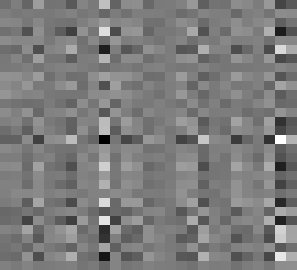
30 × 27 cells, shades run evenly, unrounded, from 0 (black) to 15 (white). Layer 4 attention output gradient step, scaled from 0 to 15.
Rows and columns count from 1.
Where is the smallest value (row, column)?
16, 10
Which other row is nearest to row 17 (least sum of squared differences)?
3
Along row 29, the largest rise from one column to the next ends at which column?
26
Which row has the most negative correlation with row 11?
24
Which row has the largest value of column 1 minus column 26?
19
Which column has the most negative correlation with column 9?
15
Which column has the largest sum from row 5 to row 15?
17
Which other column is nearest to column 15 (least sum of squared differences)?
5
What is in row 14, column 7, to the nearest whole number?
6
